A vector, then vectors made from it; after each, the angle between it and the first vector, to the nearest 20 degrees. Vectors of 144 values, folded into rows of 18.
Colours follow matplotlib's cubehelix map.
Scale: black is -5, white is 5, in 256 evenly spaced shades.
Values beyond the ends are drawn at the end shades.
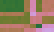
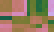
80 degrees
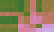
40 degrees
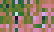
60 degrees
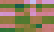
60 degrees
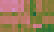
160 degrees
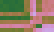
20 degrees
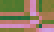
40 degrees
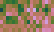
60 degrees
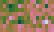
60 degrees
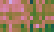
140 degrees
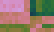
140 degrees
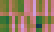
60 degrees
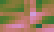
40 degrees
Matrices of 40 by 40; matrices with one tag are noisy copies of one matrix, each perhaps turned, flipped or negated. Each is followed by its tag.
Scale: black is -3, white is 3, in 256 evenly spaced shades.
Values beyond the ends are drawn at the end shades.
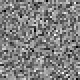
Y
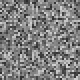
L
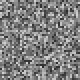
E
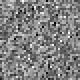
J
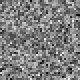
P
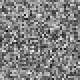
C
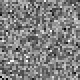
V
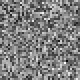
L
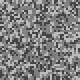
P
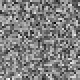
C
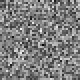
E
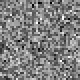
E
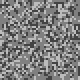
Y
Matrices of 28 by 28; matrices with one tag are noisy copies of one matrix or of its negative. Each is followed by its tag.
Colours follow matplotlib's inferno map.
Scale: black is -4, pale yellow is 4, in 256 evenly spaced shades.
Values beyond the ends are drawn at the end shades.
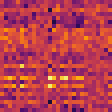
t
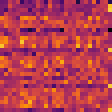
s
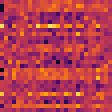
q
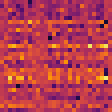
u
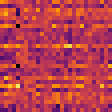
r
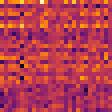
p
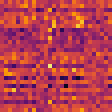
t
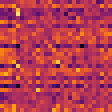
r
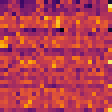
s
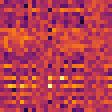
t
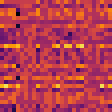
r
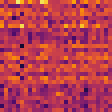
p
